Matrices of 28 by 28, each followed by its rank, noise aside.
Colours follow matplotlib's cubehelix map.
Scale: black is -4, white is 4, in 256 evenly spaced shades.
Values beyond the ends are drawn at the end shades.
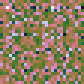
six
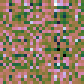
three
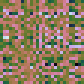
four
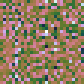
six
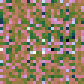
three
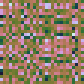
three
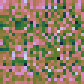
six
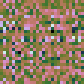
four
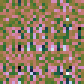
four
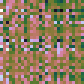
three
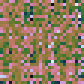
four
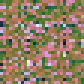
five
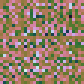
six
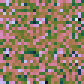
six
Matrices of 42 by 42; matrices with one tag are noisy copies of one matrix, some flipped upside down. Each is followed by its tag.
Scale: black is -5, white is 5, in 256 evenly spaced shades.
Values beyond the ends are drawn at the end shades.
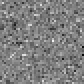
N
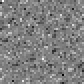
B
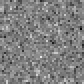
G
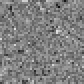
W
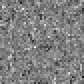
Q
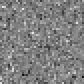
Q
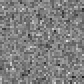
Q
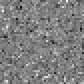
G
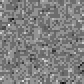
B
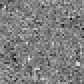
N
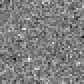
N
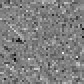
N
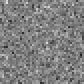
G
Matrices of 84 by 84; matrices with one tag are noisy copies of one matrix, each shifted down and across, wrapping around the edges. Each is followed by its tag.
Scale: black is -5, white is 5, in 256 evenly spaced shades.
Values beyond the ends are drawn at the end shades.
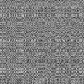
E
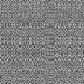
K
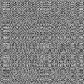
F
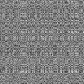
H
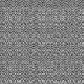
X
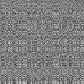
H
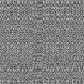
K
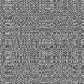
F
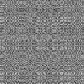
E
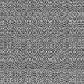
X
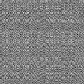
X
